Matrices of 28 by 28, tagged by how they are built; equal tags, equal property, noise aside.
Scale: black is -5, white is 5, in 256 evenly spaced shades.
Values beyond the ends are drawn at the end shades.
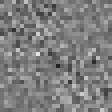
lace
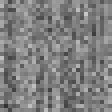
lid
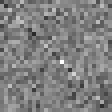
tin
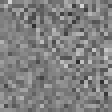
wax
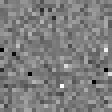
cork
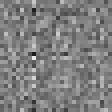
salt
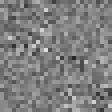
lace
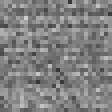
lid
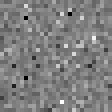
cork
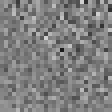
wax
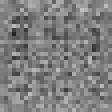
lid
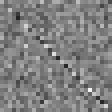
tin
